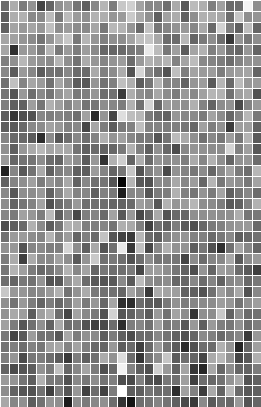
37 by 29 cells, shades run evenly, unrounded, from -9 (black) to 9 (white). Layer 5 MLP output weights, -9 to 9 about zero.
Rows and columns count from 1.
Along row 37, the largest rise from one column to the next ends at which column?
9
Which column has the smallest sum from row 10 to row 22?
2
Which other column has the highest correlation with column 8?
4
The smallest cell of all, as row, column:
17, 14
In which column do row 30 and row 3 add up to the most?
25
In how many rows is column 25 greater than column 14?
23
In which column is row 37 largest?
1
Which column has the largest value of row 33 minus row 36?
12
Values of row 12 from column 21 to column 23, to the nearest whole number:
-1 -2 2
